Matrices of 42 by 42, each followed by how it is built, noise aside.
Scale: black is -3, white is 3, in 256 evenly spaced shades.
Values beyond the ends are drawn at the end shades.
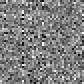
uneven columns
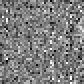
uneven columns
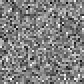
noise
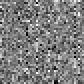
uneven columns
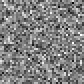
noise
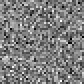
repeating rows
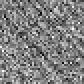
Toeplitz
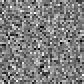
repeating rows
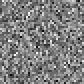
noise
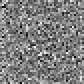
repeating rows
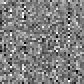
uneven columns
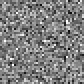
repeating rows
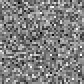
noise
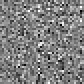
uneven columns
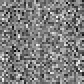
repeating rows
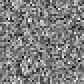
repeating rows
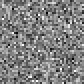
noise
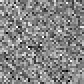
Toeplitz
